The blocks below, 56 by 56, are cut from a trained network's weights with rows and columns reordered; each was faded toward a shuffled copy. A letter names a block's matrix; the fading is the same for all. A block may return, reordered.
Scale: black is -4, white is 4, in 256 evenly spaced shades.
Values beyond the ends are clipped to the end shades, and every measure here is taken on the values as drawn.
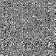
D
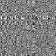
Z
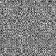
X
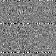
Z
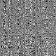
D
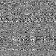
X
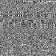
X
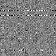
Z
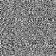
X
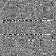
Z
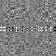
Z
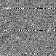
Z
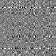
Z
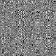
D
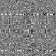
Z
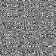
X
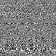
X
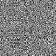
X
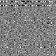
Z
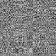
X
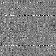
Z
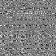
X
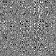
D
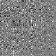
D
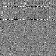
Z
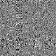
D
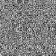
X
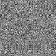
X
